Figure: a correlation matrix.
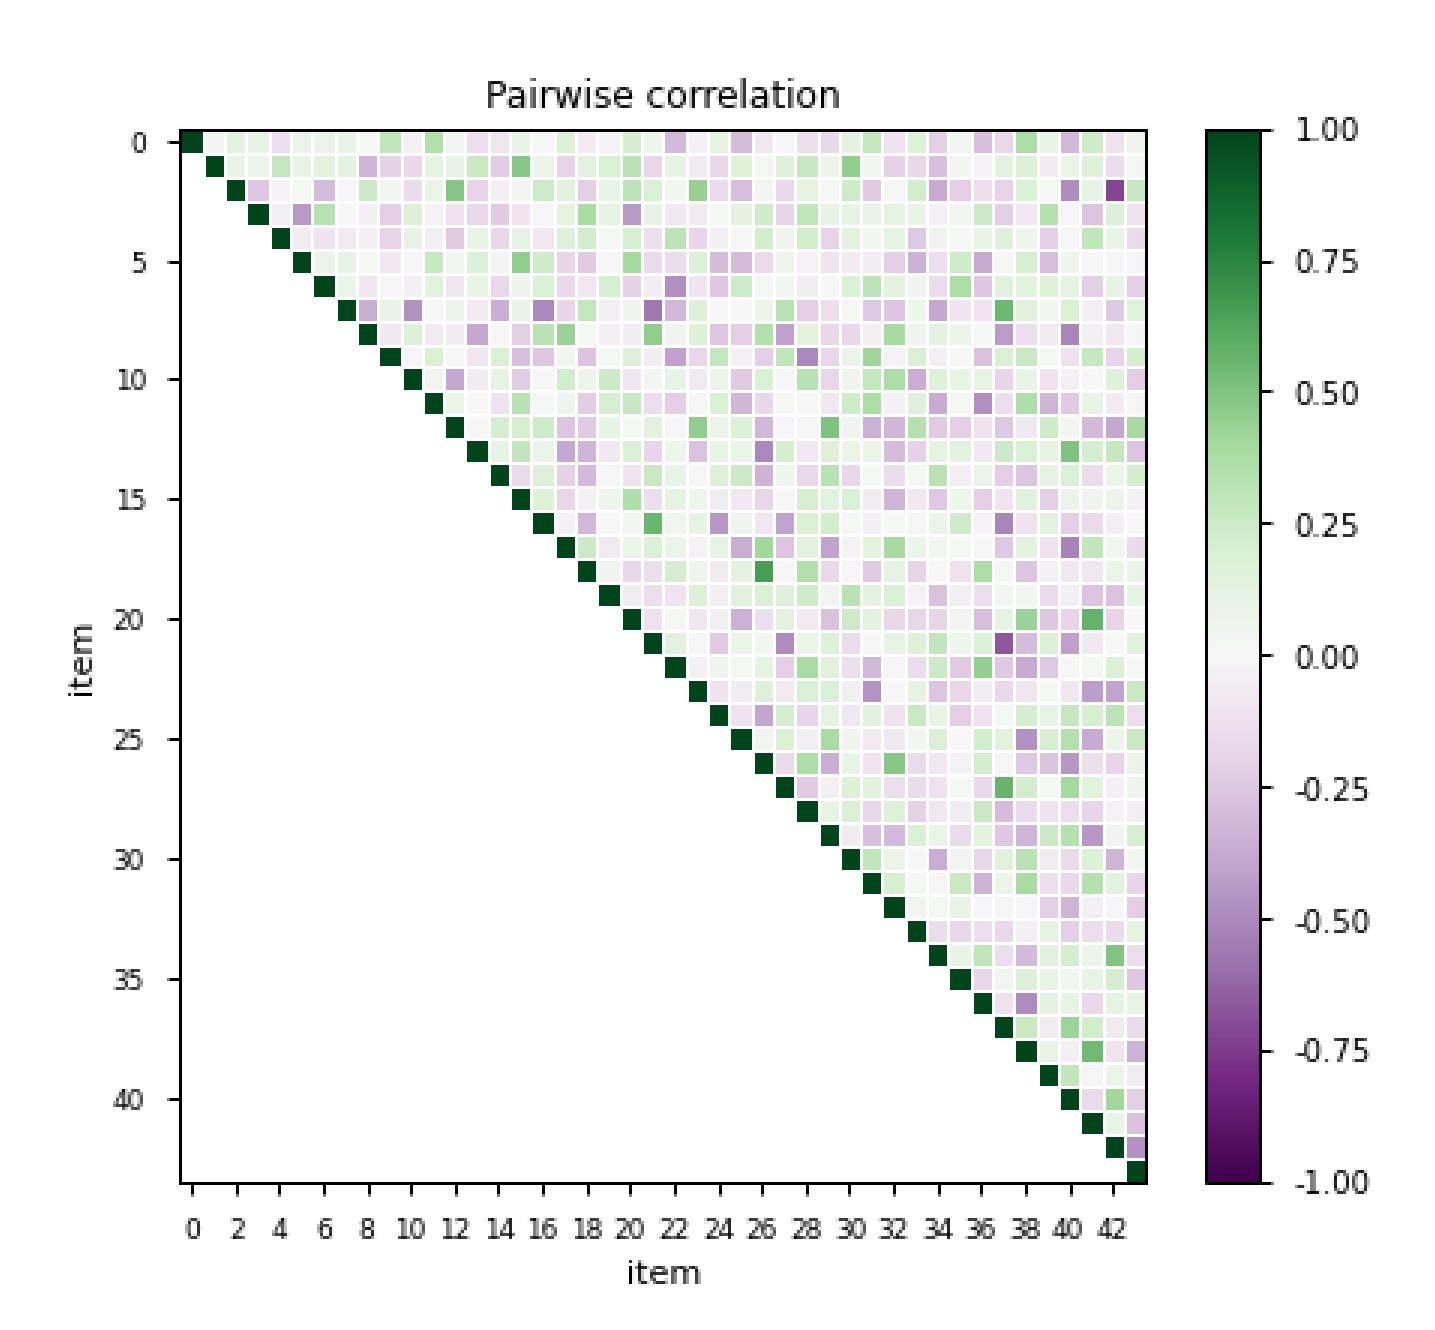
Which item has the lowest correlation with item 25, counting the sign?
38
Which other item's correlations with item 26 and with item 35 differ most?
18
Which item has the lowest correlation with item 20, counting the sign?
3
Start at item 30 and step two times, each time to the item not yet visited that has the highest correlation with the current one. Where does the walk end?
15
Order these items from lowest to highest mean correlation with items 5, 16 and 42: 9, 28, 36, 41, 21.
9, 36, 41, 28, 21
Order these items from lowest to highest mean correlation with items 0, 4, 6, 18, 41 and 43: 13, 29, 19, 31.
29, 13, 19, 31
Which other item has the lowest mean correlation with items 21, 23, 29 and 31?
37
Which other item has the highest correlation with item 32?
26
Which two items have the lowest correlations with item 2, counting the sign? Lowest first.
42, 40
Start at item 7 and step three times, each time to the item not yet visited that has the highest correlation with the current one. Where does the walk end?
40
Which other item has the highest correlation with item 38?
41
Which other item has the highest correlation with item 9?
31
